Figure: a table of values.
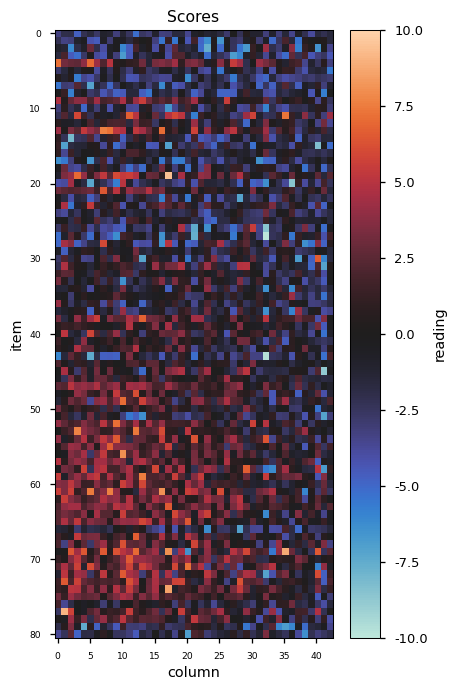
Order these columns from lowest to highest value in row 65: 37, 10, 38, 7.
37, 38, 7, 10
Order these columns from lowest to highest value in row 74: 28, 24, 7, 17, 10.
24, 10, 7, 28, 17
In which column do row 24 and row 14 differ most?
2
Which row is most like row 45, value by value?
31
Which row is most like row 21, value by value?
52
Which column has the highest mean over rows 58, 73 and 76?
19
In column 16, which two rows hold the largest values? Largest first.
61, 13
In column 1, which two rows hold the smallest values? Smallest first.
15, 17
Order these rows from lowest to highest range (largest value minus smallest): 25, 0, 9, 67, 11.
0, 25, 9, 67, 11
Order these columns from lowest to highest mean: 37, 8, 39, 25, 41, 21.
41, 39, 37, 25, 21, 8
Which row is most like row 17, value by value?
7
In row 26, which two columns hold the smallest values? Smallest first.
32, 21
